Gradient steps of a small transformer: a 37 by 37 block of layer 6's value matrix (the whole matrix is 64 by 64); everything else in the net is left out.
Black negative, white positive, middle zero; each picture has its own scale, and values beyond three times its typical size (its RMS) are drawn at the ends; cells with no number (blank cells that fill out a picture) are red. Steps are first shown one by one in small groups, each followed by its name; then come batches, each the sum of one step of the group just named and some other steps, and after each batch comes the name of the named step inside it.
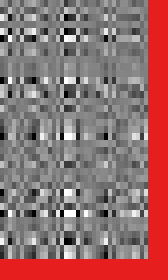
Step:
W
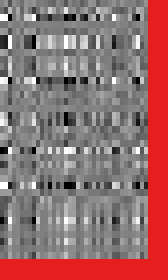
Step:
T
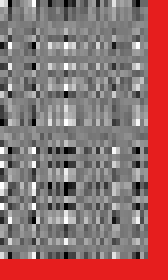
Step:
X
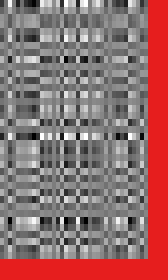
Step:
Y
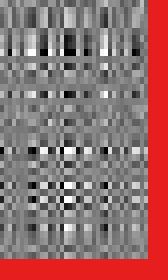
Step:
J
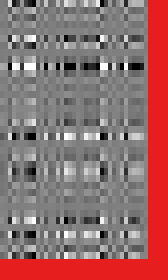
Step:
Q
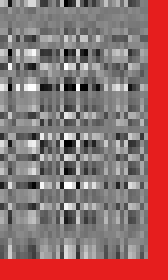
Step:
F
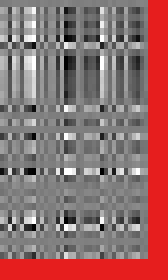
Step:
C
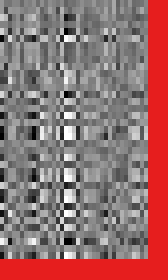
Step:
W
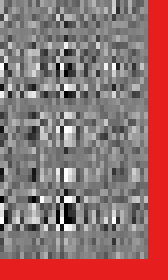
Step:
X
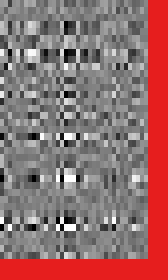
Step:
F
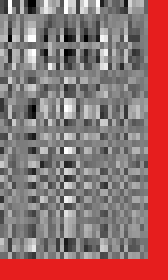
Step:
J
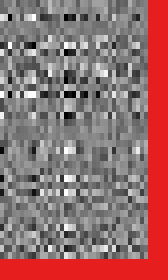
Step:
T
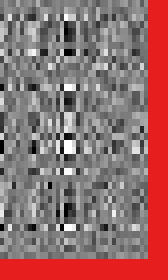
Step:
J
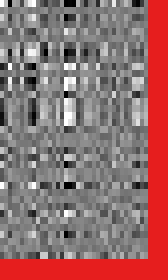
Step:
X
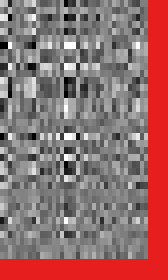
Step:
F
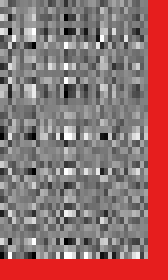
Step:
W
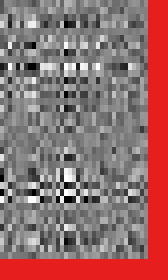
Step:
T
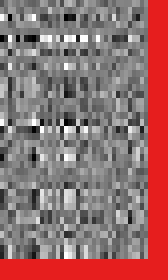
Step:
T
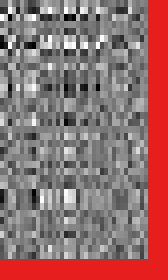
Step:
T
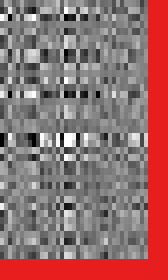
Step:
W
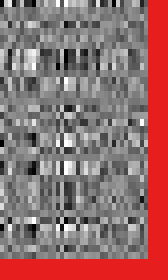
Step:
Q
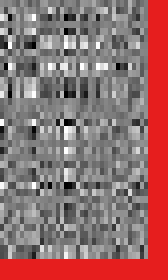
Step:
T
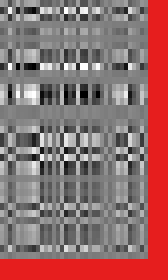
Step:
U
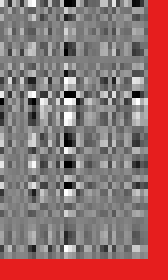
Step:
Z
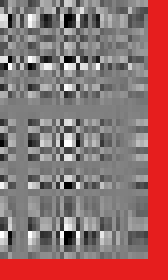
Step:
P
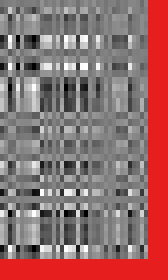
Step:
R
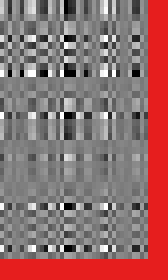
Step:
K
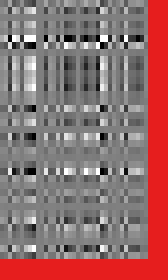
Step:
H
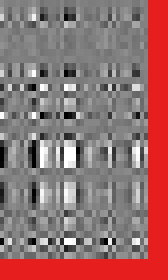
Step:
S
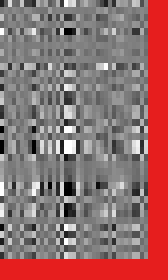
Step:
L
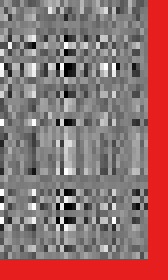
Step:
K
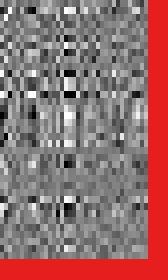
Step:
Z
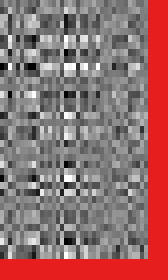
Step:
R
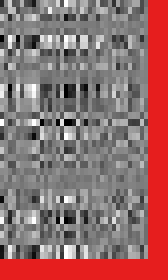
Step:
R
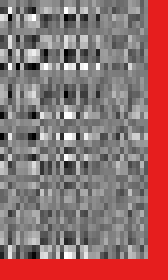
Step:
R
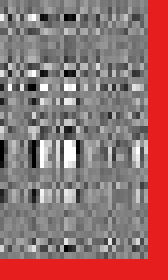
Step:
S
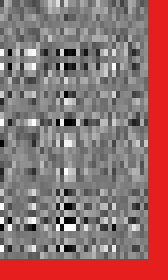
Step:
K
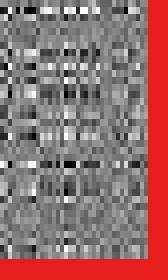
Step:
U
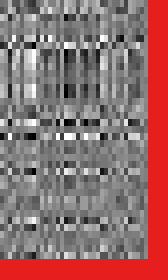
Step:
H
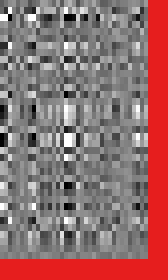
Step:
P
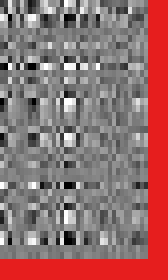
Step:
P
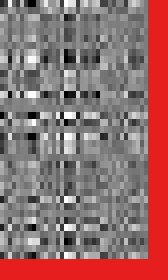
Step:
L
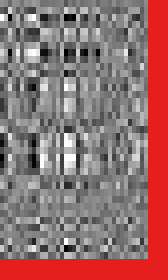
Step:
S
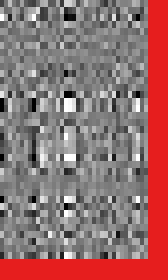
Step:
S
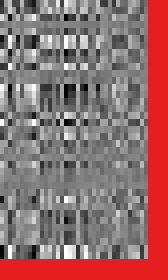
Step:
R
